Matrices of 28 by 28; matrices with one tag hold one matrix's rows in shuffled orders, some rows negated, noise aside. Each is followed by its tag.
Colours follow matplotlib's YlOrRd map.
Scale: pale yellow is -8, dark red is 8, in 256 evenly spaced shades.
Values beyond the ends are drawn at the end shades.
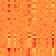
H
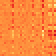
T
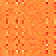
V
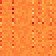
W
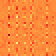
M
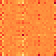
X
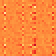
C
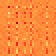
M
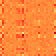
X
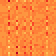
M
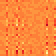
V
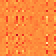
V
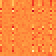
W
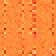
C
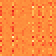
W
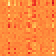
H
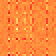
M
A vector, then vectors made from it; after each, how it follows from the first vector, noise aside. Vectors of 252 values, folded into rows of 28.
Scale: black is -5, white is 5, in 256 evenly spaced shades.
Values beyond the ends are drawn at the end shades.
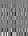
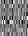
wrapped around, scaled up.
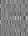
wrapped around, shrunk.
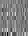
negated.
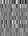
reversed, negated.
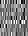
wrapped around, scaled up.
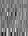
sign-scrambled.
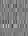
wrapped around, shrunk.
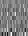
negated.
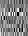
wrapped around, scaled up.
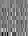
negated.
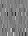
partly zeroed.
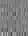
shrunk.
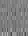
shrunk.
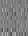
shrunk.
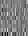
negated.
